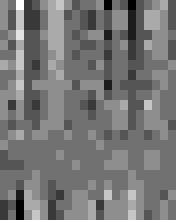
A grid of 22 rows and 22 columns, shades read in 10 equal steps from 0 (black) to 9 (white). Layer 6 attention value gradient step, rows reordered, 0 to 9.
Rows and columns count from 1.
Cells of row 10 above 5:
1
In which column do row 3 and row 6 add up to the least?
17
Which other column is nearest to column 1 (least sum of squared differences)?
13
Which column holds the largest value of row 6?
3
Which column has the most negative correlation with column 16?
2
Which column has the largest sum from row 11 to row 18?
19
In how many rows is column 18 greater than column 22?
4
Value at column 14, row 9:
1
